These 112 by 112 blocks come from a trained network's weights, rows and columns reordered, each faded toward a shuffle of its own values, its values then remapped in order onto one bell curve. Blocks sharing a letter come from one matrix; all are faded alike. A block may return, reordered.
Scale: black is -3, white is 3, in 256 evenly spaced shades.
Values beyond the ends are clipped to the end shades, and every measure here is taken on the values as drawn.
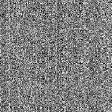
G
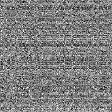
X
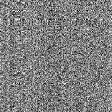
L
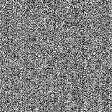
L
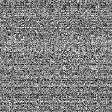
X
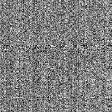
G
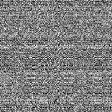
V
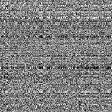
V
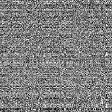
V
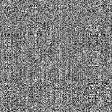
G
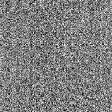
L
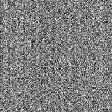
L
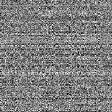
X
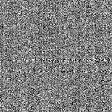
L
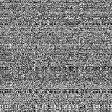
V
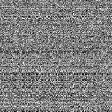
V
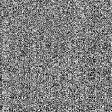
L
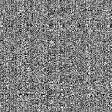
G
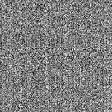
L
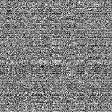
X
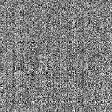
G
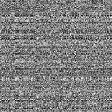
V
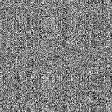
L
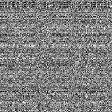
V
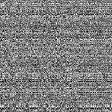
V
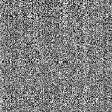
G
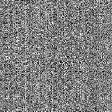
G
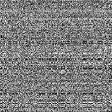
V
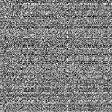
V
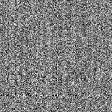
L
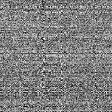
V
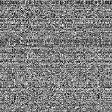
X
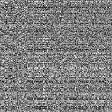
V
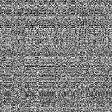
V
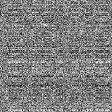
V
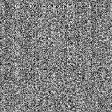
L
